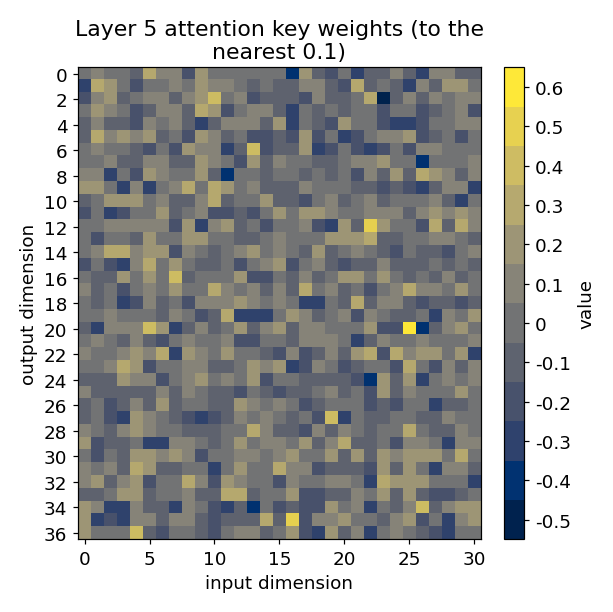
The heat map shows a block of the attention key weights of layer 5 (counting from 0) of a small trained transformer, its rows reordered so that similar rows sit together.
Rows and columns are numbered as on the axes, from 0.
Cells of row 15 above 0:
7
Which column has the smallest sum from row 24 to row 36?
22
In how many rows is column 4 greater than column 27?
20
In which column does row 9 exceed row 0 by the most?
8
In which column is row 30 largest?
29
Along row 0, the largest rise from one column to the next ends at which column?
17
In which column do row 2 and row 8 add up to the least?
23
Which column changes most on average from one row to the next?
26
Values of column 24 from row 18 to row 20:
0.1 -0.1 -0.2
